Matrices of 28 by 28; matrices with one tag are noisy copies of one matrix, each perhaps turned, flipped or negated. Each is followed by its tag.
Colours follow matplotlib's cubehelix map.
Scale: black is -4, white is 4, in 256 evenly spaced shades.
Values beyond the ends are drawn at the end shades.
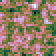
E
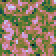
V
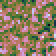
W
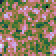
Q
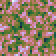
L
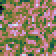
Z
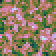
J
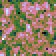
V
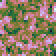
Q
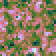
E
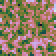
Z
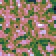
Z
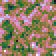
V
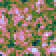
E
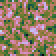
L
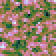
J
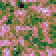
E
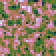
W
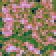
V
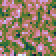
W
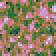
Q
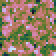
V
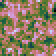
Q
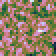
Z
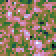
J
